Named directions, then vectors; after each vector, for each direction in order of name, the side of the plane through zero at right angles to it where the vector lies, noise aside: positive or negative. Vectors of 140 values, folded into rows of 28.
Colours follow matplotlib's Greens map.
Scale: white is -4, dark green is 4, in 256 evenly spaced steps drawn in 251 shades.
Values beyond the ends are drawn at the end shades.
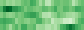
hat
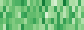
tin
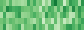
positive, negative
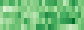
negative, negative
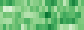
negative, negative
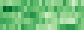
positive, positive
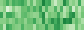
negative, positive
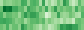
positive, positive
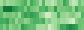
positive, positive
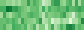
positive, negative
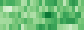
negative, negative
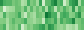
negative, negative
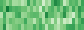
positive, negative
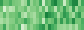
negative, negative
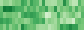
positive, positive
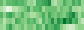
negative, positive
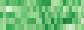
negative, positive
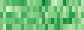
negative, positive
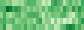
positive, negative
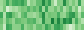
negative, positive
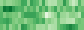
positive, positive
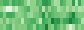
negative, positive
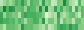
positive, positive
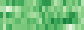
negative, positive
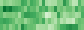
positive, positive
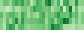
negative, positive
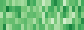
positive, negative
